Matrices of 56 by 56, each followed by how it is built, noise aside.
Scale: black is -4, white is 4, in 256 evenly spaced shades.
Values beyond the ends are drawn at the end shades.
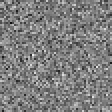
noise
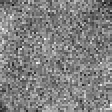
smooth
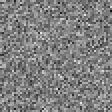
noise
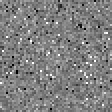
sparse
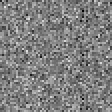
repeating rows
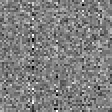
uneven columns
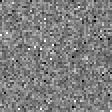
sparse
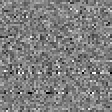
uneven rows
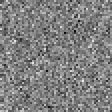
repeating rows
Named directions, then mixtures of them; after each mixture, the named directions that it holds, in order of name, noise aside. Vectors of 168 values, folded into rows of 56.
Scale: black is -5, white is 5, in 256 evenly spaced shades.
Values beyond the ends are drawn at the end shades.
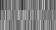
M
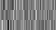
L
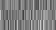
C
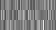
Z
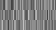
L, Z.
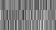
C.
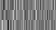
L.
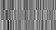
C, L.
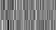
L.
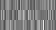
Z.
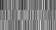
C, M.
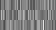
Z.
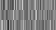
L.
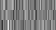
L.
